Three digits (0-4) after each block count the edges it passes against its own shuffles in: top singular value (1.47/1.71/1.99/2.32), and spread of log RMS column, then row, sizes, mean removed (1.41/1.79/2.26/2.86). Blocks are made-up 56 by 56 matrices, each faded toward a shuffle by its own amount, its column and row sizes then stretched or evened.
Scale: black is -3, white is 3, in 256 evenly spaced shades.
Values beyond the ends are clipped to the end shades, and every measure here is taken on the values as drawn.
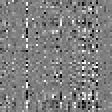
4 4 2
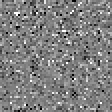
0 2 1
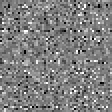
2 1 3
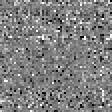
0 1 3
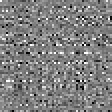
3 0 4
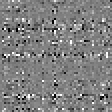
1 3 4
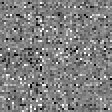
0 1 3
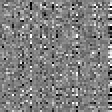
3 4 2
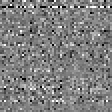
1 2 4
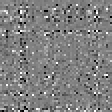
3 3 3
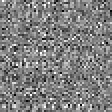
3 1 1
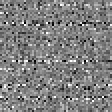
1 0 4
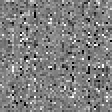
0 3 1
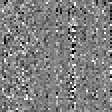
0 4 0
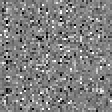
1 3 1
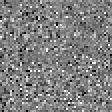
1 0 2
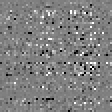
0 3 4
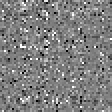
1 2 1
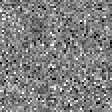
1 0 0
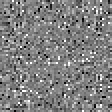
2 1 0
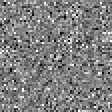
1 0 2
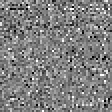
1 1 2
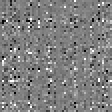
1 4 2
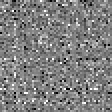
0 1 3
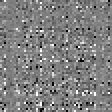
0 4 3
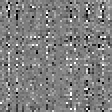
3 4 2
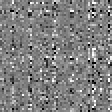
2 4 2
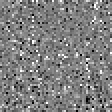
1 2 1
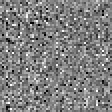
0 3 0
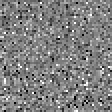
0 2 0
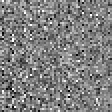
0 3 0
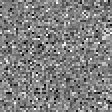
0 0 1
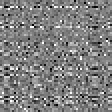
4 0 3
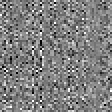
4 4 0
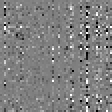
3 4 2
